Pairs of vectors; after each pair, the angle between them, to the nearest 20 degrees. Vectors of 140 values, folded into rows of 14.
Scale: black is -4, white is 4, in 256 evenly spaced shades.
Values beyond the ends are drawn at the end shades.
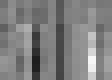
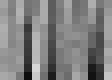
120 degrees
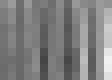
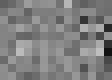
120 degrees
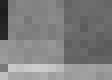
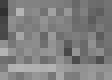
40 degrees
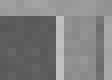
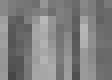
100 degrees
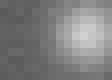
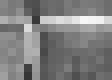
80 degrees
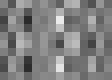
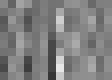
40 degrees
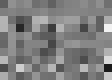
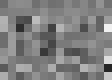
20 degrees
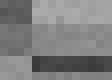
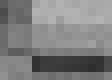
20 degrees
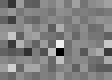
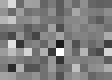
160 degrees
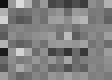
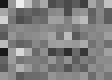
20 degrees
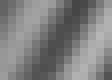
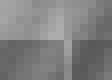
120 degrees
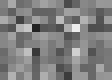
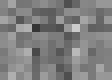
20 degrees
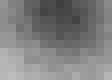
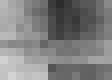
40 degrees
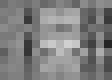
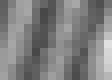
100 degrees
